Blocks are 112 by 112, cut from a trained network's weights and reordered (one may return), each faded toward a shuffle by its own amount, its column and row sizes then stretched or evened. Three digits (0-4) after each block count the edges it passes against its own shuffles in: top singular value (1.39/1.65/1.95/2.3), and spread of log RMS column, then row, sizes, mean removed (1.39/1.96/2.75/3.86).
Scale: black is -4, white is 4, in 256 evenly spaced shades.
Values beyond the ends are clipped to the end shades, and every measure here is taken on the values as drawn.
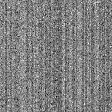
4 0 0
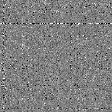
2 2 2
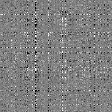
4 3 3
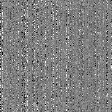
2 4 0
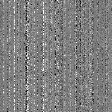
4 4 0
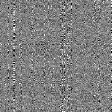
3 3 0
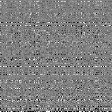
4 2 4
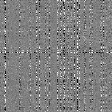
3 4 1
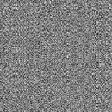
4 2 0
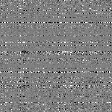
2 2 4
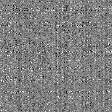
2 1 3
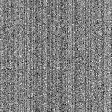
4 0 0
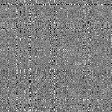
4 3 2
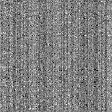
4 0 2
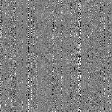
1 4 0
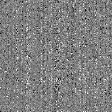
1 3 1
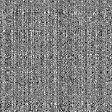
4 1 3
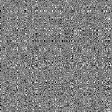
3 3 3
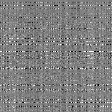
4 0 4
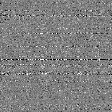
3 0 3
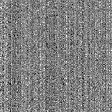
4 2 1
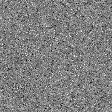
0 0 0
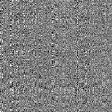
3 3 1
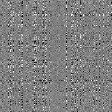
4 4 2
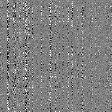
1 4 2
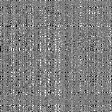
4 3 3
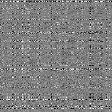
4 2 4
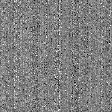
2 3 0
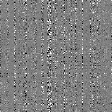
1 4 2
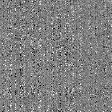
1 3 2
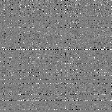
3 2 3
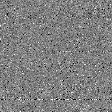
1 1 2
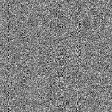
3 2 0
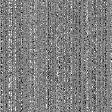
4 4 0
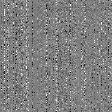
1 4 0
